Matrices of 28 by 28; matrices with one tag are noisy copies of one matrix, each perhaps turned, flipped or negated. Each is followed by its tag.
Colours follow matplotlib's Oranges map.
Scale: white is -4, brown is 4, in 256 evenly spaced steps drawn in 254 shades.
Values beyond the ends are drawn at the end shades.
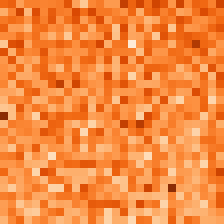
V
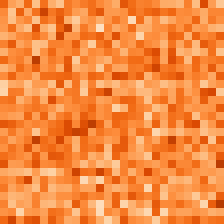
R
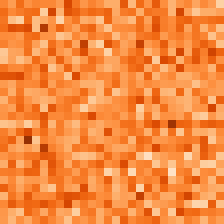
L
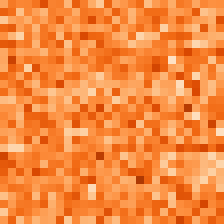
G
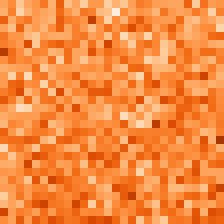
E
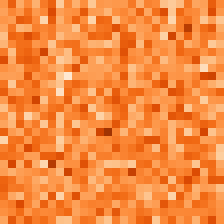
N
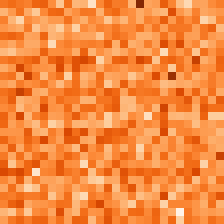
N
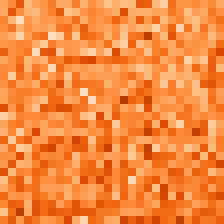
V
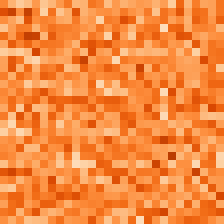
N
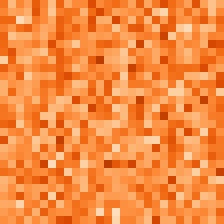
N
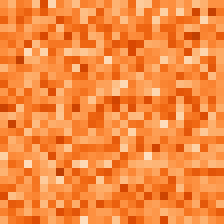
N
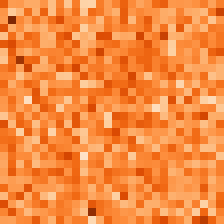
R
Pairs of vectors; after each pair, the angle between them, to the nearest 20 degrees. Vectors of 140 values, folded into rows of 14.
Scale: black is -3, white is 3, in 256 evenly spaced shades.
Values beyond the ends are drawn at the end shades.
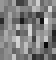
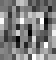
160 degrees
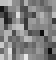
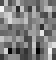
120 degrees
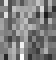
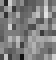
140 degrees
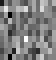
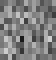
100 degrees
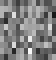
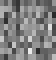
20 degrees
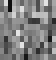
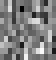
140 degrees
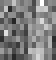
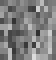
60 degrees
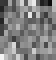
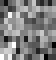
60 degrees
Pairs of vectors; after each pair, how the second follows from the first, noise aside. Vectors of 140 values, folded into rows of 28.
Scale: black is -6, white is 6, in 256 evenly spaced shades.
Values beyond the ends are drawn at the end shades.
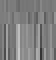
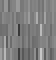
negated, partly zeroed.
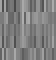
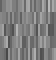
shuffled.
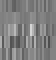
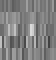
copied.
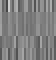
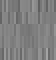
reversed, shrunk.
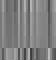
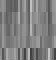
copied.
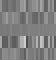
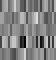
negated, scaled up.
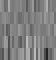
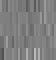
partly zeroed.
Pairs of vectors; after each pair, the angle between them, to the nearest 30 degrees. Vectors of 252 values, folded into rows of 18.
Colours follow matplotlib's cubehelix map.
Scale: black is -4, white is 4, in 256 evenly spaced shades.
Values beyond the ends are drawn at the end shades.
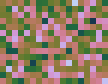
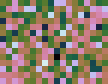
90 degrees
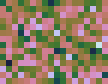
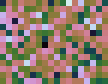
60 degrees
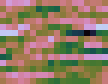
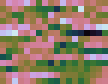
30 degrees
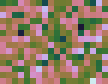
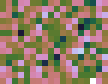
30 degrees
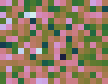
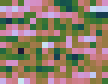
120 degrees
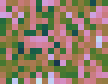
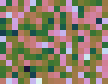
60 degrees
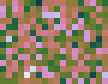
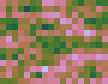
60 degrees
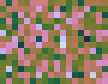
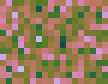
150 degrees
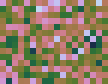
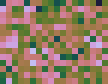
150 degrees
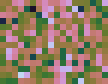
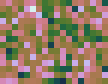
150 degrees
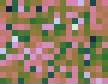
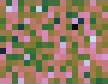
150 degrees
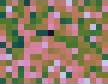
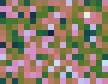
30 degrees
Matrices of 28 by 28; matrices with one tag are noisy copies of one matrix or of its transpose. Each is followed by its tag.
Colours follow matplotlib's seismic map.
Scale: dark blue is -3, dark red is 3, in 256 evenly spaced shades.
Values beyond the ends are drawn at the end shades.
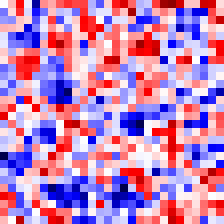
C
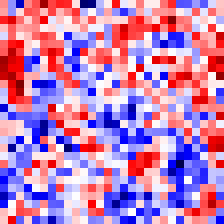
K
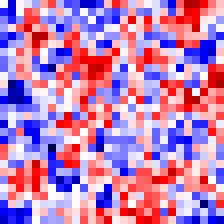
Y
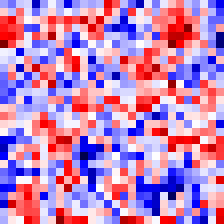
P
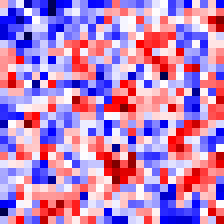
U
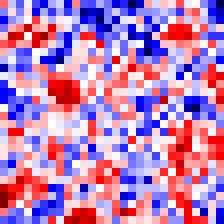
Y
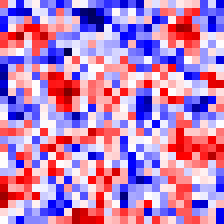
Y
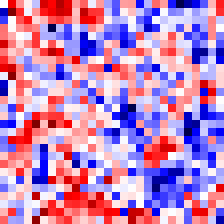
K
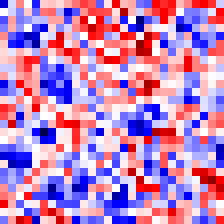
C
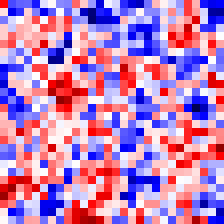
Y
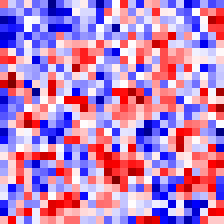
U
